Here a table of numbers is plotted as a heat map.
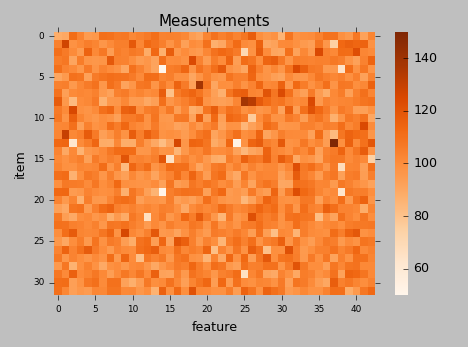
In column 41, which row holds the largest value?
11
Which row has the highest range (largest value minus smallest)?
13
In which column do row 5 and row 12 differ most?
1
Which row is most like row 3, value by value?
31
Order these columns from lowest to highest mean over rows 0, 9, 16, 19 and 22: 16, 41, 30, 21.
30, 41, 16, 21
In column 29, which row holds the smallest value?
24
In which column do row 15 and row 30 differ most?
15
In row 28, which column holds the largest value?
32
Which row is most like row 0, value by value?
5
